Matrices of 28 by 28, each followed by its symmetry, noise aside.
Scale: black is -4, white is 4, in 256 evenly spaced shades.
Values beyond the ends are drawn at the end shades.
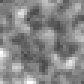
symmetric across the other diagonal.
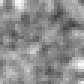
symmetric across the other diagonal.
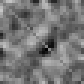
symmetric.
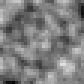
symmetric.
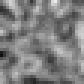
antisymmetric.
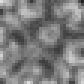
symmetric across the other diagonal.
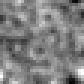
antisymmetric.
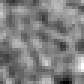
antisymmetric.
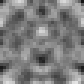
mirrored left to right.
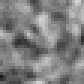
antisymmetric.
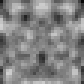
mirrored left to right.
